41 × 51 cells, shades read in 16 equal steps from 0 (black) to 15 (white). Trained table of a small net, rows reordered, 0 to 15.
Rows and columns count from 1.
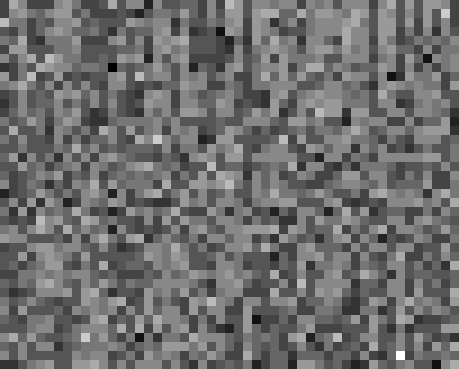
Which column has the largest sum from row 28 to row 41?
45
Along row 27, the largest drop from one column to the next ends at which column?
17
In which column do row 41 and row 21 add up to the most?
11
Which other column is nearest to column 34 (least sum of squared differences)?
5
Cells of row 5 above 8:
10
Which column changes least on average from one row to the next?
27
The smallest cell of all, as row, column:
8, 13
